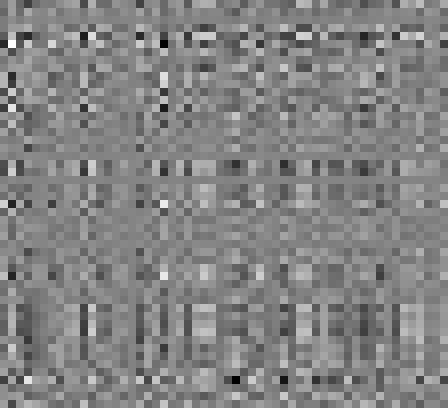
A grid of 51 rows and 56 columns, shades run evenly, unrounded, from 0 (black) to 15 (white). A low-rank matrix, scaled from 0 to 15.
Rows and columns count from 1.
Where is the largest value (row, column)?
6, 2
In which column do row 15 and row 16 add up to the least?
4
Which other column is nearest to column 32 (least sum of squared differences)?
54
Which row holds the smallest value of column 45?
48
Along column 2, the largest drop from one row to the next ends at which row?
7
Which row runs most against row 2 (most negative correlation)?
17
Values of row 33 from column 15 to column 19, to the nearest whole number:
8 7 8 7 9
